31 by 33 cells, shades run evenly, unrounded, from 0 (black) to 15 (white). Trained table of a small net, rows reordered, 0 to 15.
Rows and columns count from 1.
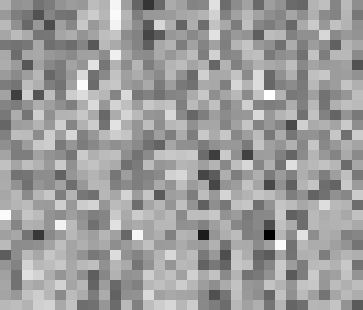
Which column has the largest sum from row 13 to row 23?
11
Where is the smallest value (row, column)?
24, 25
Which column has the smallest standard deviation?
29
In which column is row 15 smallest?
15
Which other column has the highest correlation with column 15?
18
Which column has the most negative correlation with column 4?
10
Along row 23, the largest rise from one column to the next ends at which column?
26
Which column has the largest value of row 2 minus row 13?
27
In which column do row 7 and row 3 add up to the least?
3
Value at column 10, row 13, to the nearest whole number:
7
